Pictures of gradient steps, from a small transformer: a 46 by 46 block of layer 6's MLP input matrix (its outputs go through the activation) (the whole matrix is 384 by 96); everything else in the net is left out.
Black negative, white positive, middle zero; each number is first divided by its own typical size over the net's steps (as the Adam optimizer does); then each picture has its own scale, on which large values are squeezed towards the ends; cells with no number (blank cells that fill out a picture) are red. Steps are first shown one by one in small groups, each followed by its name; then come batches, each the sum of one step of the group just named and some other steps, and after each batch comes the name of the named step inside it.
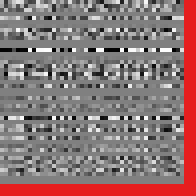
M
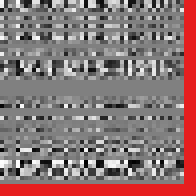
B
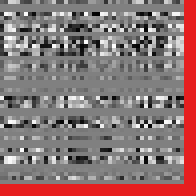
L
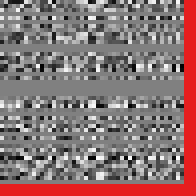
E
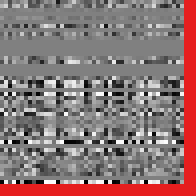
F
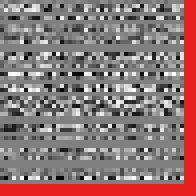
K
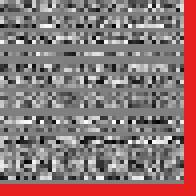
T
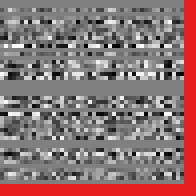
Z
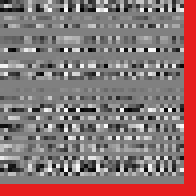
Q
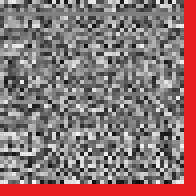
Z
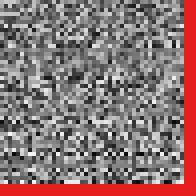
K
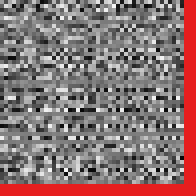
Q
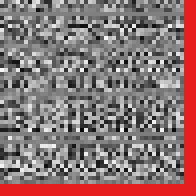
B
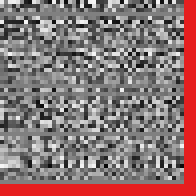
T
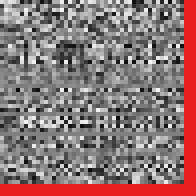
T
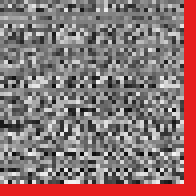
Q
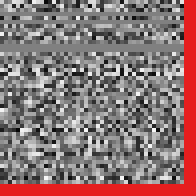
K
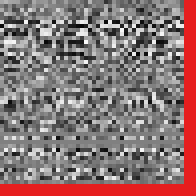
L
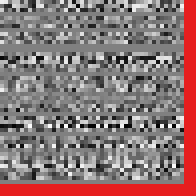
T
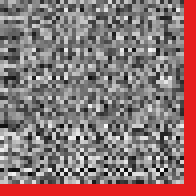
Q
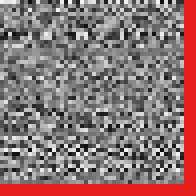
Z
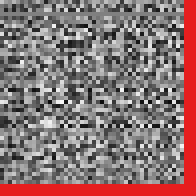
E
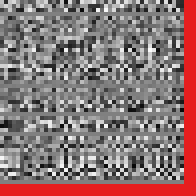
Q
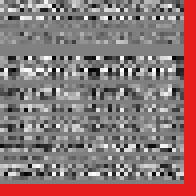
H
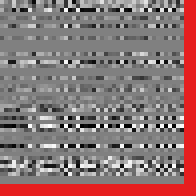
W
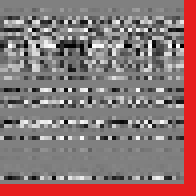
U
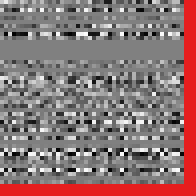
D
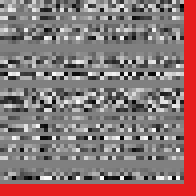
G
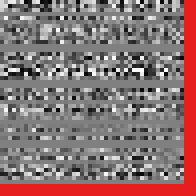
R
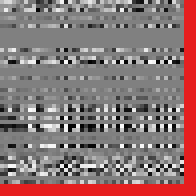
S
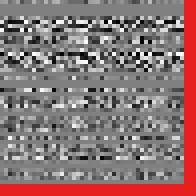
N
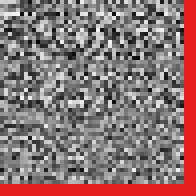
R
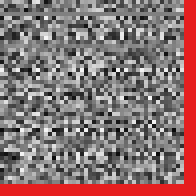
R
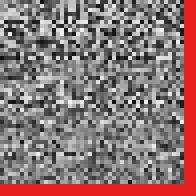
R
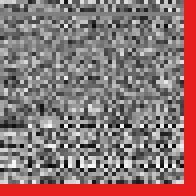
W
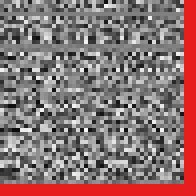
N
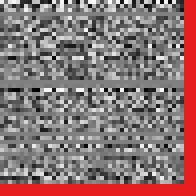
U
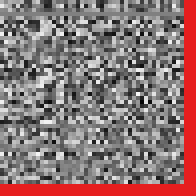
R
